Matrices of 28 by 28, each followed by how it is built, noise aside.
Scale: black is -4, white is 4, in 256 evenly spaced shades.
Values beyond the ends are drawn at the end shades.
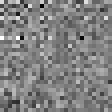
low rank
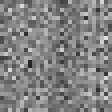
repeating rows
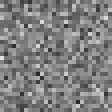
repeating rows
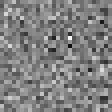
low rank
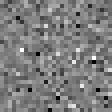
sparse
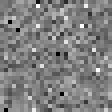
sparse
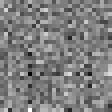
low rank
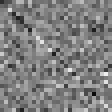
diagonal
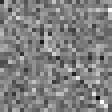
diagonal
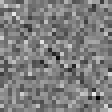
diagonal
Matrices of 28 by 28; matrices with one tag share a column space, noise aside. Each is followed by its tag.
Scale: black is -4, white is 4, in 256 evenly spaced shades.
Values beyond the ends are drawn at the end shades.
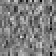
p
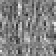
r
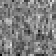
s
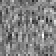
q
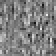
r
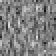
p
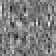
r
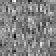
p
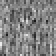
q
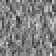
p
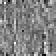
s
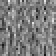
q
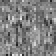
q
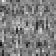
p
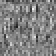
p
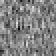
p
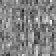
q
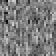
q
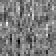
r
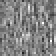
r
